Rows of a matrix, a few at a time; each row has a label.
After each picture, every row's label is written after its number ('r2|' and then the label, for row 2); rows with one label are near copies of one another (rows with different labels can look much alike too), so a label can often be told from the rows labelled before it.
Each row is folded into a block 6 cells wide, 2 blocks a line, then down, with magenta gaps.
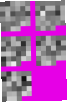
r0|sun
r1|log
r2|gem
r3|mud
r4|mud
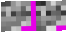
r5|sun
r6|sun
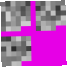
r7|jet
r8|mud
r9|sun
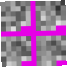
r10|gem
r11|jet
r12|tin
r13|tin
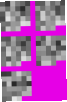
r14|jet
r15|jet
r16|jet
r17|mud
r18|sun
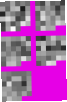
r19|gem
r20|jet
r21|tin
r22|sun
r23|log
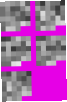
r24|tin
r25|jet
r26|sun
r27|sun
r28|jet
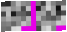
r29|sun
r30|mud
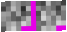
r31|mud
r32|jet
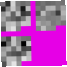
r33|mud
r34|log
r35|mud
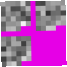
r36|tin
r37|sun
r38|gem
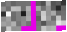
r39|log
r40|jet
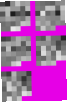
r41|sun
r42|log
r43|sun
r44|jet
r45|jet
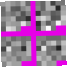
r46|tin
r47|gem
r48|log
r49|log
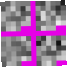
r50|mud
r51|jet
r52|tin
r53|mud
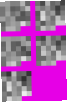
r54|tin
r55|jet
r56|tin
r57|jet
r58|jet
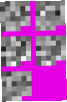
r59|mud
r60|log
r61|gem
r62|gem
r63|sun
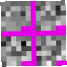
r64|log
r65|mud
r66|mud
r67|gem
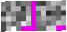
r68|gem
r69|sun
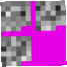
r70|log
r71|mud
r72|gem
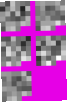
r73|mud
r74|tin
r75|jet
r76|gem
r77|tin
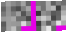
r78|tin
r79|gem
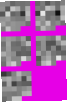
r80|log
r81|log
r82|tin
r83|tin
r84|sun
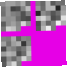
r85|tin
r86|gem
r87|gem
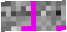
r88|sun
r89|log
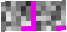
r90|jet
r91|gem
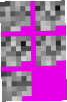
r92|sun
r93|mud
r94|mud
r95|mud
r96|sun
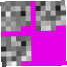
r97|log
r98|mud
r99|gem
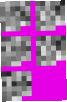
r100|tin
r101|jet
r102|sun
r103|jet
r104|sun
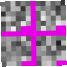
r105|gem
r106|jet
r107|tin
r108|mud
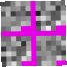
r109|sun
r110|gem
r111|gem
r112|tin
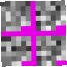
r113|jet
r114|gem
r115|sun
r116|gem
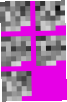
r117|jet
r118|mud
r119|sun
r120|sun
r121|jet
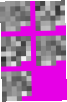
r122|tin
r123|mud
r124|gem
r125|tin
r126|tin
